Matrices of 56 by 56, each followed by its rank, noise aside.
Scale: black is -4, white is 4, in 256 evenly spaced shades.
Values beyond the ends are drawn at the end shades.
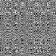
six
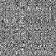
eight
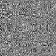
seven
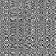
four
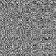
six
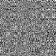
eight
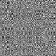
six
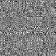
eight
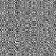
five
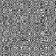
five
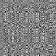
five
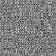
seven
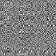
four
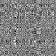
five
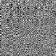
six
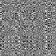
four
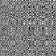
four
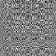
four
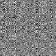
seven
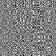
four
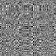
four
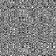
six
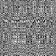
five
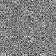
eight
